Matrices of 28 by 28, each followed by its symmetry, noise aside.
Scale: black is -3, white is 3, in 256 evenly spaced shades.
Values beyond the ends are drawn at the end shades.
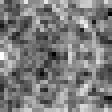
mirrored top to bottom.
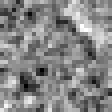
symmetric across the other diagonal.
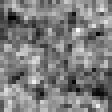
same after a half turn.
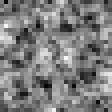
same after a half turn.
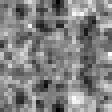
mirrored top to bottom.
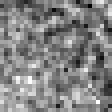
symmetric across the other diagonal.
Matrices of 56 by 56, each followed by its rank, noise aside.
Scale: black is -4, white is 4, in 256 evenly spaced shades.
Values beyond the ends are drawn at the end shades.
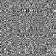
seven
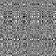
three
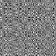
three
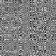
five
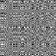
four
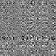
four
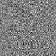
seven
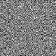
seven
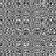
four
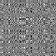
three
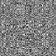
seven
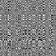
three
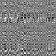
three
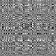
four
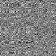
six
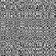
four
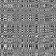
three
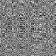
four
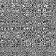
five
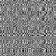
three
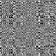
four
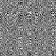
five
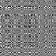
three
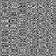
six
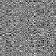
five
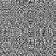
six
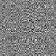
five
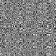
seven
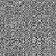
six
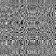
four
